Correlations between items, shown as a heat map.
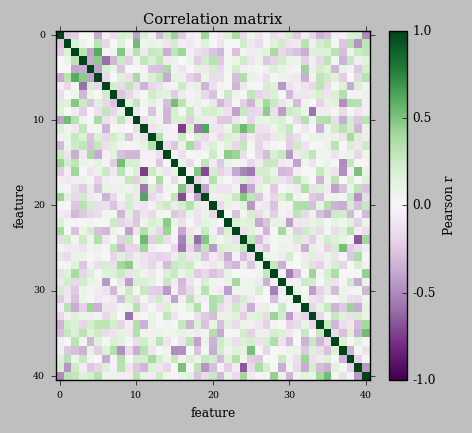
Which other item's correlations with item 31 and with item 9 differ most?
15
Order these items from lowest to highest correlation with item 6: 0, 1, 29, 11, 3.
3, 29, 11, 1, 0
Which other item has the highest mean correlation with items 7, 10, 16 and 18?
34
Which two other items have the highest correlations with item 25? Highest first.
37, 11
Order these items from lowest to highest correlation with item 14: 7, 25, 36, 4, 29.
36, 25, 7, 29, 4
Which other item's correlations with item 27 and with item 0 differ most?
23
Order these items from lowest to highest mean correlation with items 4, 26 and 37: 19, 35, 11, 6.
19, 35, 11, 6
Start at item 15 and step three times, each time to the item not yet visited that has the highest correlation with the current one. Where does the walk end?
5
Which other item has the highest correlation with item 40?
35
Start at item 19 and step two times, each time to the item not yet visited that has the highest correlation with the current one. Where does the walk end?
24
